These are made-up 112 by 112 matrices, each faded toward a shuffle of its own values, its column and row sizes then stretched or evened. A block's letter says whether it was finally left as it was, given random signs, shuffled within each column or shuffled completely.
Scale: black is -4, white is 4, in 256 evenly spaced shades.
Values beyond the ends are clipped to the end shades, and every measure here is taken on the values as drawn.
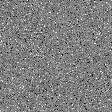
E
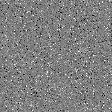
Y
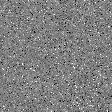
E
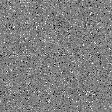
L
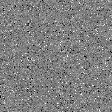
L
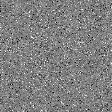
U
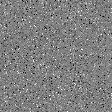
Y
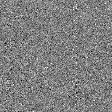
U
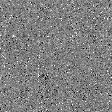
L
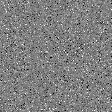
Y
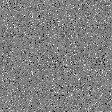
U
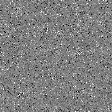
U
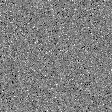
E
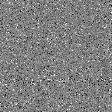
U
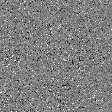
L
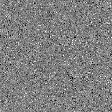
L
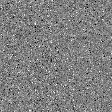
Y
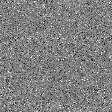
U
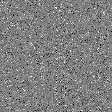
Y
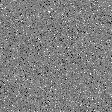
E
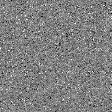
U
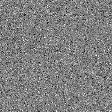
U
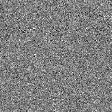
L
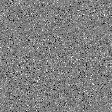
L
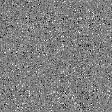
L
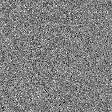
Y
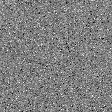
E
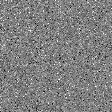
Y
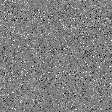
U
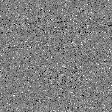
U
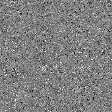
U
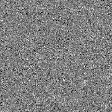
L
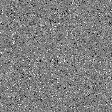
U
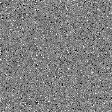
U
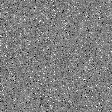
Y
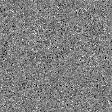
U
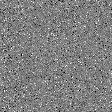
Y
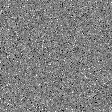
E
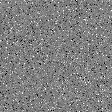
E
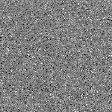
L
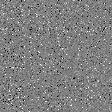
L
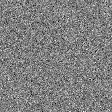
E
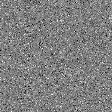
Y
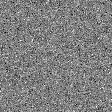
E
